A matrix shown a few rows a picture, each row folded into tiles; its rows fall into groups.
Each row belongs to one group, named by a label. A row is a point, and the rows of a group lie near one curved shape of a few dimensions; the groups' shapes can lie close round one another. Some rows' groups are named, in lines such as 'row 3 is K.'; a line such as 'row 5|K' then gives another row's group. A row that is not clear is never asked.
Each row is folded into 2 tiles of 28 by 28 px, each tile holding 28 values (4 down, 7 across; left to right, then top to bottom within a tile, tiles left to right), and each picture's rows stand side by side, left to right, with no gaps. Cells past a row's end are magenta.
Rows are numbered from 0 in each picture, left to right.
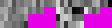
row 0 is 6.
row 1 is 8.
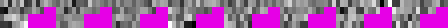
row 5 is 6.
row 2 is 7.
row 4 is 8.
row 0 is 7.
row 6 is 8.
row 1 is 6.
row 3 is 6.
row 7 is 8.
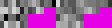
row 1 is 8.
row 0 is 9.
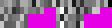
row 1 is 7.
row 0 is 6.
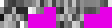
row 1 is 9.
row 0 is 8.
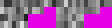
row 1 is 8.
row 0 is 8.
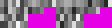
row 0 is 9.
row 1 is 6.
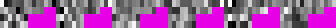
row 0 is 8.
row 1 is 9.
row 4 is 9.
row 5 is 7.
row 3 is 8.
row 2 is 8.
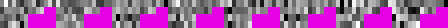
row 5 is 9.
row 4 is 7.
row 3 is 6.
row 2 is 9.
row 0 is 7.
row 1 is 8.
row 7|8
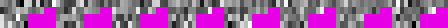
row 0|8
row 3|6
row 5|9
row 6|6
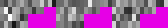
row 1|6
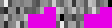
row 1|9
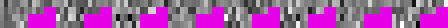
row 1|6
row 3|8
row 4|6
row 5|9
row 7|8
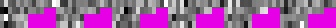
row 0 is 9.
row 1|8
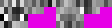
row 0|6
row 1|8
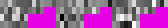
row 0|6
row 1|9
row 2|7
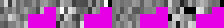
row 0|7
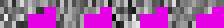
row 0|6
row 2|6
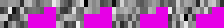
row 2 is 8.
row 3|8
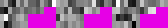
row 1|8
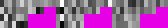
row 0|6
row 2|6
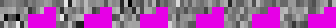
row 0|9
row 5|8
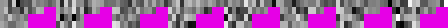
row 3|6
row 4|6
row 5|8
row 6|8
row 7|9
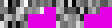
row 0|9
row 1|6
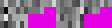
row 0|9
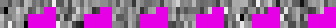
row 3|6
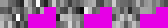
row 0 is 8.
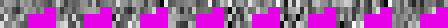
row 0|6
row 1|8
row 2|6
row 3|7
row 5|9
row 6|6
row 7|6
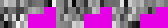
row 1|6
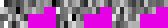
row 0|8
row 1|8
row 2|6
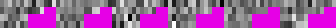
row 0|6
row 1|9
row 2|8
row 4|6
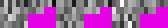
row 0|7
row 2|8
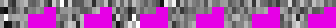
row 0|9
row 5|8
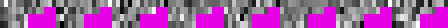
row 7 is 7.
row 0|7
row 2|9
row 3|6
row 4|8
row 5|8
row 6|8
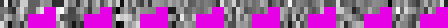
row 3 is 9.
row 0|9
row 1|7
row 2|7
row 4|8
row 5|8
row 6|8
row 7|7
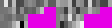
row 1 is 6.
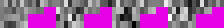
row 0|7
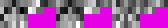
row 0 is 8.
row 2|8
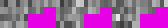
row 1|9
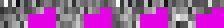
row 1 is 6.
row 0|7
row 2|7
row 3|7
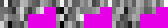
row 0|9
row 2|7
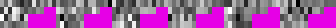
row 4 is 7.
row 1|9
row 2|8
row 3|8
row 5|6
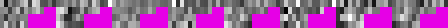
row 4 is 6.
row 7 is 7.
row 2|8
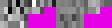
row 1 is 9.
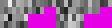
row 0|6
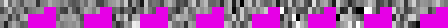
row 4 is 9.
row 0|7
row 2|6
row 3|9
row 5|8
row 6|8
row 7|6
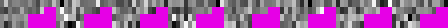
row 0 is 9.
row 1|7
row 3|6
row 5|6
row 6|8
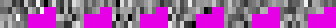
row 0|8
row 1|9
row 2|9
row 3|6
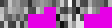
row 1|6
